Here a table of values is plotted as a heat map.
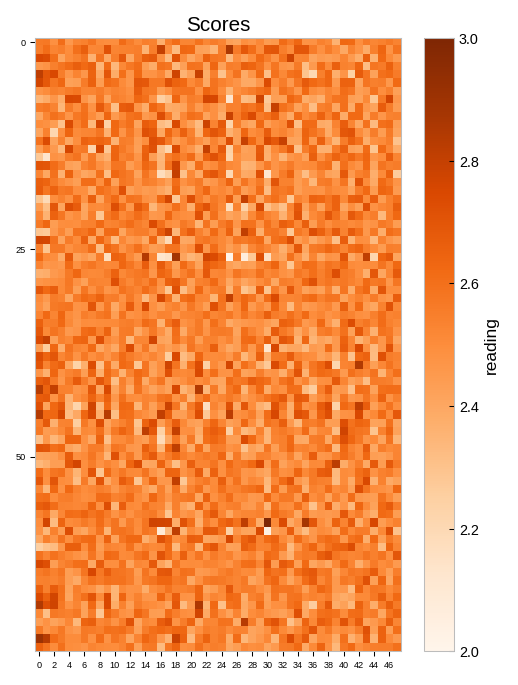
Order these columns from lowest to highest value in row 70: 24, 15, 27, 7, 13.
13, 15, 24, 7, 27
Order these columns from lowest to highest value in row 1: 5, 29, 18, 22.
18, 22, 29, 5
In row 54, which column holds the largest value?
42
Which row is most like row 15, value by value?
49
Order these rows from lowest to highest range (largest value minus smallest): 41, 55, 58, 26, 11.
55, 41, 11, 58, 26
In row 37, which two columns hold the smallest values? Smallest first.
30, 1
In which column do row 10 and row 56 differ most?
9
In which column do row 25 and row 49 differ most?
1
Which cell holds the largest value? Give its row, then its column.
58, 30
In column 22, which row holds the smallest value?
44
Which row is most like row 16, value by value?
59
